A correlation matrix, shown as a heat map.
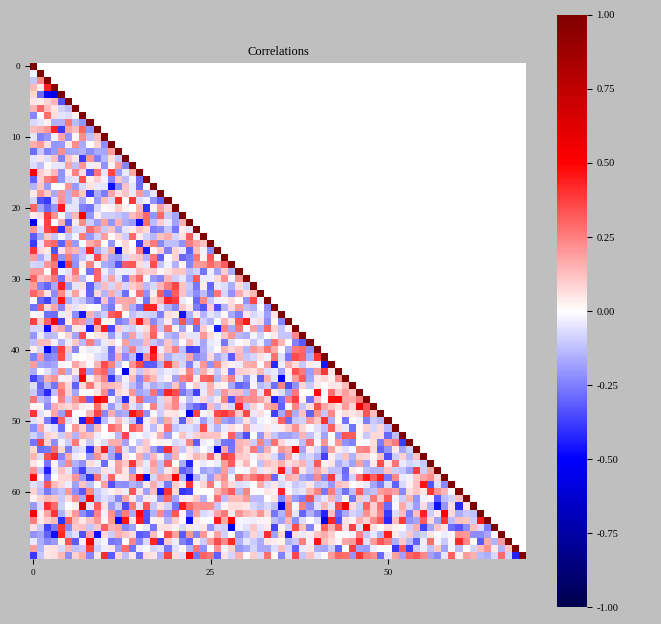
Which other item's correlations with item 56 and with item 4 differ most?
28
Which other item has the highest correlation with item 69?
22
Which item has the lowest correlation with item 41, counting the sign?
64
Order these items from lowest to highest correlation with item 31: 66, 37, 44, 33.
44, 66, 37, 33
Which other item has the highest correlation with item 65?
47
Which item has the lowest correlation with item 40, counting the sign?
2
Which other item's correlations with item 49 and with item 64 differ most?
13
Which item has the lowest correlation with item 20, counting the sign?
16
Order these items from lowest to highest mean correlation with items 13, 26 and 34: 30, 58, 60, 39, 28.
30, 58, 60, 39, 28
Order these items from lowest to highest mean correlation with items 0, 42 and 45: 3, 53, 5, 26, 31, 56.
53, 3, 56, 5, 31, 26
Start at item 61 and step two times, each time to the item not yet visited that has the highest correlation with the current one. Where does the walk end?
67
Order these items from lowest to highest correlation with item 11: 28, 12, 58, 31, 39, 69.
69, 28, 31, 39, 12, 58
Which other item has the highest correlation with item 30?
36
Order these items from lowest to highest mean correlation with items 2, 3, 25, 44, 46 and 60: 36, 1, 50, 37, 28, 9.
50, 1, 37, 36, 9, 28
